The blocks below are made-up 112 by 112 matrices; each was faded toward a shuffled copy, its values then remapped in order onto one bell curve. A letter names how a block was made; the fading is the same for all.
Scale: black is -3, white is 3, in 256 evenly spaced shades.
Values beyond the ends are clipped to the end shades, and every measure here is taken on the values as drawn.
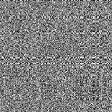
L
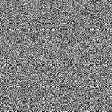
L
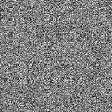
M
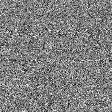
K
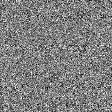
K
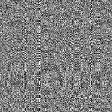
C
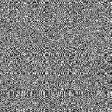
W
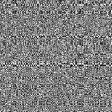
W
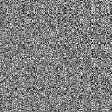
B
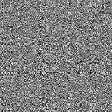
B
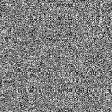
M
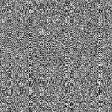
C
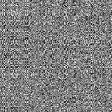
C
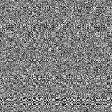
W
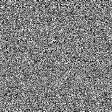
K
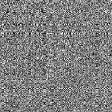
L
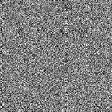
M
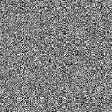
B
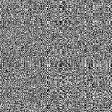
C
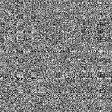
B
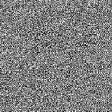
M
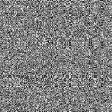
B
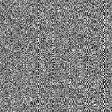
C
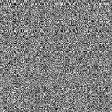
L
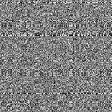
W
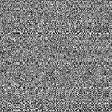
W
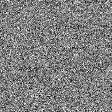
K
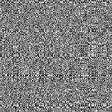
W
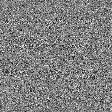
K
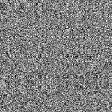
M
